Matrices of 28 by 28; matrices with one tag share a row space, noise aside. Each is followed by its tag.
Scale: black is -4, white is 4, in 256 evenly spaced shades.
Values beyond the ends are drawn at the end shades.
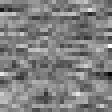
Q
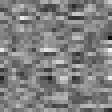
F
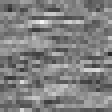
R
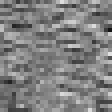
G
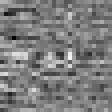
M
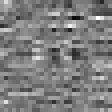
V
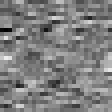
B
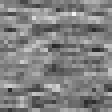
R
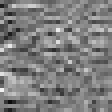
M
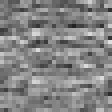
Q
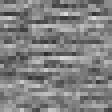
R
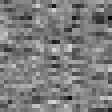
V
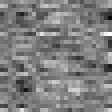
F
